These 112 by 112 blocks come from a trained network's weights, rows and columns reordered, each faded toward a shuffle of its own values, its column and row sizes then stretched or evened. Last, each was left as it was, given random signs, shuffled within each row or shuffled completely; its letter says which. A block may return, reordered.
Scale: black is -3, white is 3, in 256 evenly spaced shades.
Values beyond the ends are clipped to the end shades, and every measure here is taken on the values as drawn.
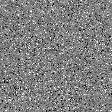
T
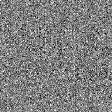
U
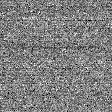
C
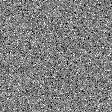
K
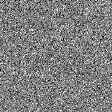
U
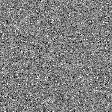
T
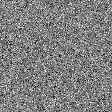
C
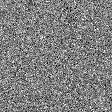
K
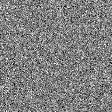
T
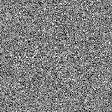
U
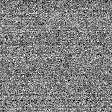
U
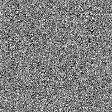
T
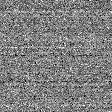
C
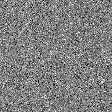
T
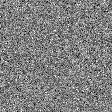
K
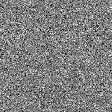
U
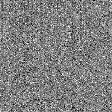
U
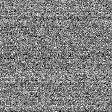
U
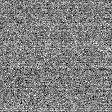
U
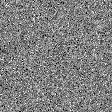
K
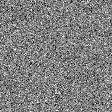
C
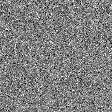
C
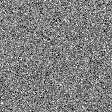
K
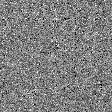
T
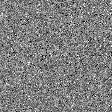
T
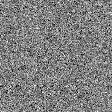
C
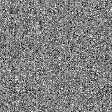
U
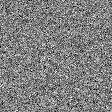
K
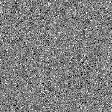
U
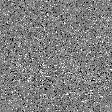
T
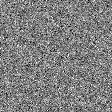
K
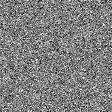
C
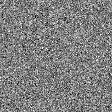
T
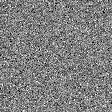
K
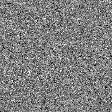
T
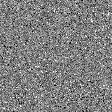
C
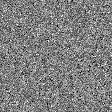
K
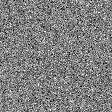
K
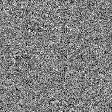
U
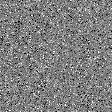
T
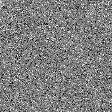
T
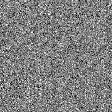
U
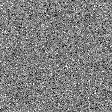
C
